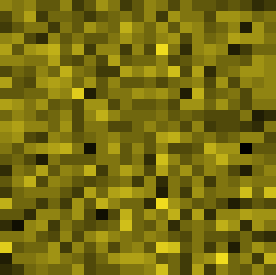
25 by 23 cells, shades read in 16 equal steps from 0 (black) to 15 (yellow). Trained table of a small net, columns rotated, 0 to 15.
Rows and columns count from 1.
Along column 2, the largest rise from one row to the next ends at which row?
22
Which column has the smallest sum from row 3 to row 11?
16
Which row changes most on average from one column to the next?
5
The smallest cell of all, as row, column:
14, 21
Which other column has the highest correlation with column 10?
18
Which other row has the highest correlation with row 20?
7
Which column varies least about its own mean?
12
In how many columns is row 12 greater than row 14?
8
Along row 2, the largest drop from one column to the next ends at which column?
4
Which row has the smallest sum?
1
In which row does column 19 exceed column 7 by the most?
24
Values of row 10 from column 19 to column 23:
10 7 5 8 8
